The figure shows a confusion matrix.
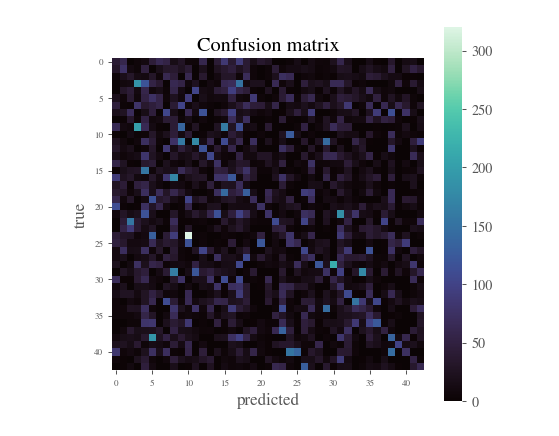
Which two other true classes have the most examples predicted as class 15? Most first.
9, 18
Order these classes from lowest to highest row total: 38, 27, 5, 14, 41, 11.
41, 14, 27, 5, 38, 11
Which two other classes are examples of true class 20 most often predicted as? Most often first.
0, 4
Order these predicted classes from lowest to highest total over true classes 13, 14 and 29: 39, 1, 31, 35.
39, 1, 35, 31
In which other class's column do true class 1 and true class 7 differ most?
12
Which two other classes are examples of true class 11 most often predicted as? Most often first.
9, 29
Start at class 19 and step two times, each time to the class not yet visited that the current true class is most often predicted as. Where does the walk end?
10
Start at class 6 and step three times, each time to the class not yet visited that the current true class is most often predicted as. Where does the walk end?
17
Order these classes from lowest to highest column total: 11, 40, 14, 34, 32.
40, 34, 11, 14, 32
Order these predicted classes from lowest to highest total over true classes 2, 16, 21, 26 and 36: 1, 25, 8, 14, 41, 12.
25, 41, 1, 12, 14, 8
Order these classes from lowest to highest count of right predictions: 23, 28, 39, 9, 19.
23, 19, 39, 28, 9
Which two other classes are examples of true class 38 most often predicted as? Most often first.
5, 17
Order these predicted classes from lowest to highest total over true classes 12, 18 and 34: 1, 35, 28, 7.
28, 1, 35, 7
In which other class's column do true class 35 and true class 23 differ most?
2
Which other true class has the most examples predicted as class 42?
11
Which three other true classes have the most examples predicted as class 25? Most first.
40, 28, 7
